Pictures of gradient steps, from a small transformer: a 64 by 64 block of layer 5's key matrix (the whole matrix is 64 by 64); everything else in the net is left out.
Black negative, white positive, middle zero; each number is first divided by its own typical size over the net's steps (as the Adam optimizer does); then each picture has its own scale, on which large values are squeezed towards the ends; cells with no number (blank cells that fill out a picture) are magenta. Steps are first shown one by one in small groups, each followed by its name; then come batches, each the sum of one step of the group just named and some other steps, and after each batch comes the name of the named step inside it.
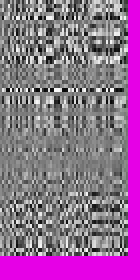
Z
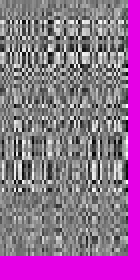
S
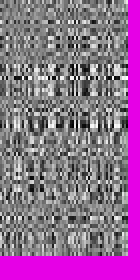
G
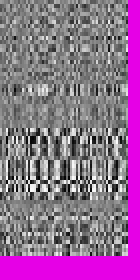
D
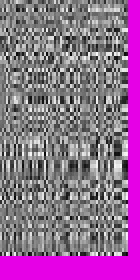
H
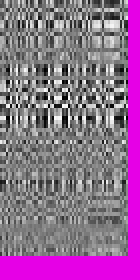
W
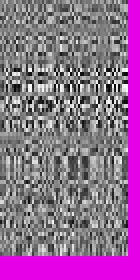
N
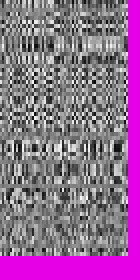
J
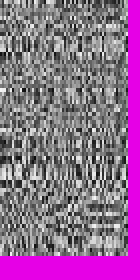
J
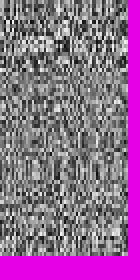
N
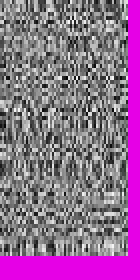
G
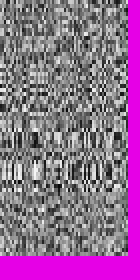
G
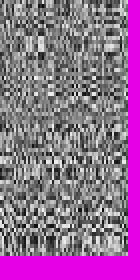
G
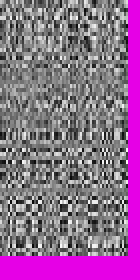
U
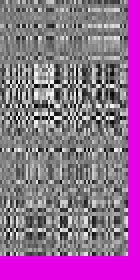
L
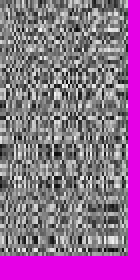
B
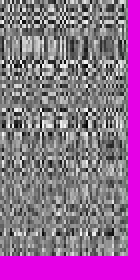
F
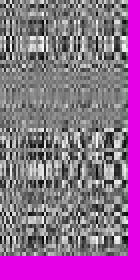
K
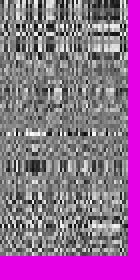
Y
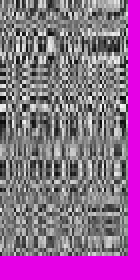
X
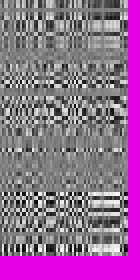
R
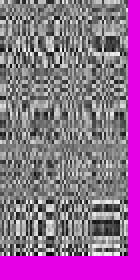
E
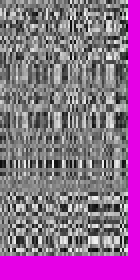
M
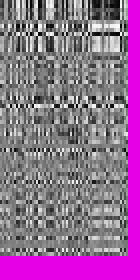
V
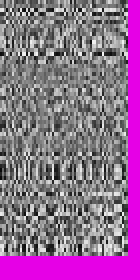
X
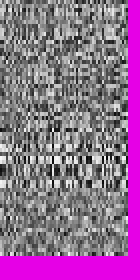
L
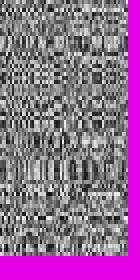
L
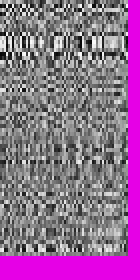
U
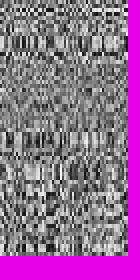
L
